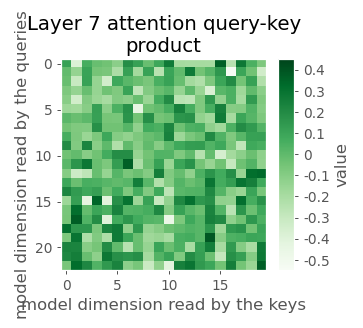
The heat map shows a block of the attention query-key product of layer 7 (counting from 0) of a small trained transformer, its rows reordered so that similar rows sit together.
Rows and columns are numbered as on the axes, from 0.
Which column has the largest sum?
14
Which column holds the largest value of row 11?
6
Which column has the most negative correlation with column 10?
1
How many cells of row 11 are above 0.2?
2
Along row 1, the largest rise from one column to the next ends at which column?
17
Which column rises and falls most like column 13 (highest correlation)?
19
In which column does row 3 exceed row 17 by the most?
10
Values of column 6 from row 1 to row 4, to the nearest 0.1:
0.1 0 0.1 -0.1
